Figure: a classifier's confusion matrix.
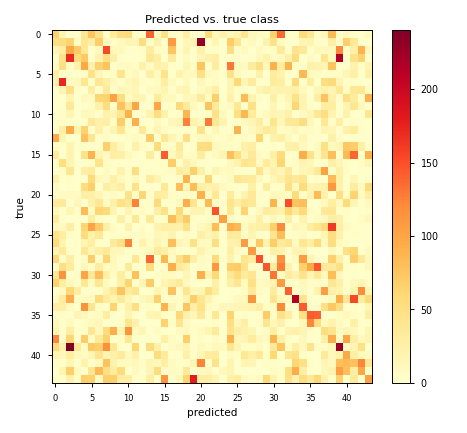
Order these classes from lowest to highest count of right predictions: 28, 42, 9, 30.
9, 42, 30, 28
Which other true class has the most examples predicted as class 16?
1
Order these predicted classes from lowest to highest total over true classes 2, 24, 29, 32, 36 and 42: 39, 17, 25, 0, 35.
0, 17, 25, 35, 39
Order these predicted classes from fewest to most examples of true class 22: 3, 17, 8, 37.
3, 8, 37, 17
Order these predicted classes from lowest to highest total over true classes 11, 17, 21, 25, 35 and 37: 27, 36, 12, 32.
12, 27, 36, 32
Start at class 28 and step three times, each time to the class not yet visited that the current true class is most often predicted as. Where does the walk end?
31
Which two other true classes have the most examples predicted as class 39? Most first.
3, 2
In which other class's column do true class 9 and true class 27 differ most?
11
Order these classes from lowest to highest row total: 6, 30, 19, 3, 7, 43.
7, 6, 19, 3, 30, 43
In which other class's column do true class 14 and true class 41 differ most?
42
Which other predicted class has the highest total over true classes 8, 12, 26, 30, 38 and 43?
4
